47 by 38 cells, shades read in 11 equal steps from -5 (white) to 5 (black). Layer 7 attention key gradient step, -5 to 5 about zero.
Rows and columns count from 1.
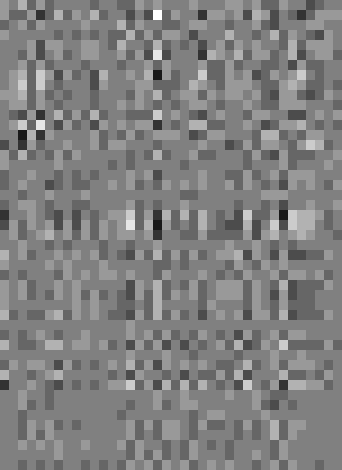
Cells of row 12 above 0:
14
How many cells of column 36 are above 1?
1
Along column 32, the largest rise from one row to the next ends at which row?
39
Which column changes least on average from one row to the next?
2
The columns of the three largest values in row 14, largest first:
3, 5, 22
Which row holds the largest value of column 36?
4
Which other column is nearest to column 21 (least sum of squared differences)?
13
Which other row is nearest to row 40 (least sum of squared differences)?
25
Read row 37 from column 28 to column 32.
-2 1 0 -1 1
